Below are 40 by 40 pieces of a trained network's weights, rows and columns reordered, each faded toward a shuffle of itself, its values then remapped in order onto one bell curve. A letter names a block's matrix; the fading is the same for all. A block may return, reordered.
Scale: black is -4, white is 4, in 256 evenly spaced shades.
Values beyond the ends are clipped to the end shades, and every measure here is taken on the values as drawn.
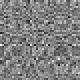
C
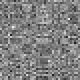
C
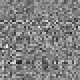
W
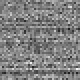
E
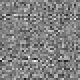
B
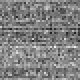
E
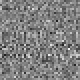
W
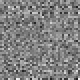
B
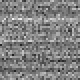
E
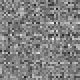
W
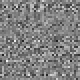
W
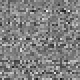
W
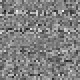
W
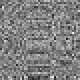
C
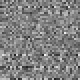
W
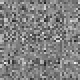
B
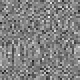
C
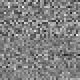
W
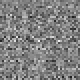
W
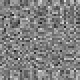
C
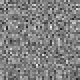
C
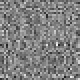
C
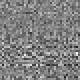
B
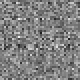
W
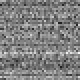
E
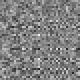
B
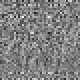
W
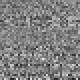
W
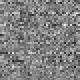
W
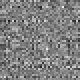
W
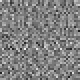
C
